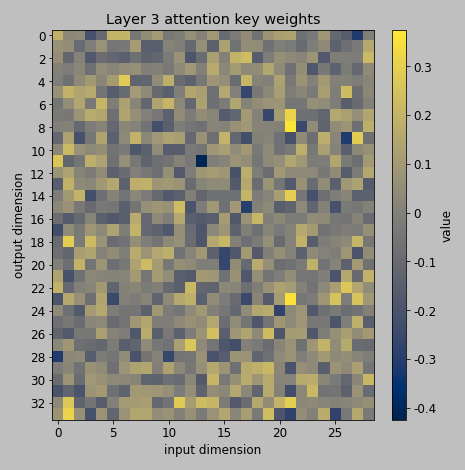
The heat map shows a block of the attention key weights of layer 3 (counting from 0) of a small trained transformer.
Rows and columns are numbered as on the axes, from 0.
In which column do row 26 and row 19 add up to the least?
15
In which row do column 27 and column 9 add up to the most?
9
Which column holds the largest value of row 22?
26
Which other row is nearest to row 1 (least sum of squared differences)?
12
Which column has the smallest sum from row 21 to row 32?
2
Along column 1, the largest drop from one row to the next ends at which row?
19
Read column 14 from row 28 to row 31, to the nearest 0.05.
-0.2 0.15 0.2 0.05
